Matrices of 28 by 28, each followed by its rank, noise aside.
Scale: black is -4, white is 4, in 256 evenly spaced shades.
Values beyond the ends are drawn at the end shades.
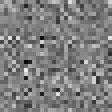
five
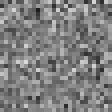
seven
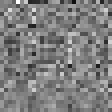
four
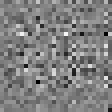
four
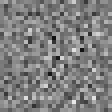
seven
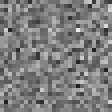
seven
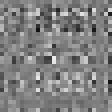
three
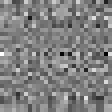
four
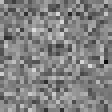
seven
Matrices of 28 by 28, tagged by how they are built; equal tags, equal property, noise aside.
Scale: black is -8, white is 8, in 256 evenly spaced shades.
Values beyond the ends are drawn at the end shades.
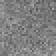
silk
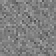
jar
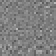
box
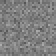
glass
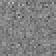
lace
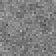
silk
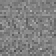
glass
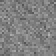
jar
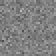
glass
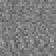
glass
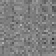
box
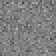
lace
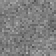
silk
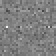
lace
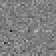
lace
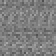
glass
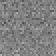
glass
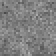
silk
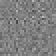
box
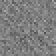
jar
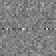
lace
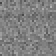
glass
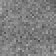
silk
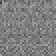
glass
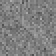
jar
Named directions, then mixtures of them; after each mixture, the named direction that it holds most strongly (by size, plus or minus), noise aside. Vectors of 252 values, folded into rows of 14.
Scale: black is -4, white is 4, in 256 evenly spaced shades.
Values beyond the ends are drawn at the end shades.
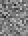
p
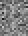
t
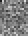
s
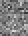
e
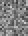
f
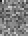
s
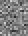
e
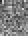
s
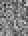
f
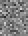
p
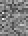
t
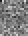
s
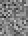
p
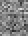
e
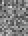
f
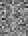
t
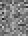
t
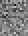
p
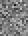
p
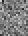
s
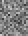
p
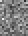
t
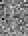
t
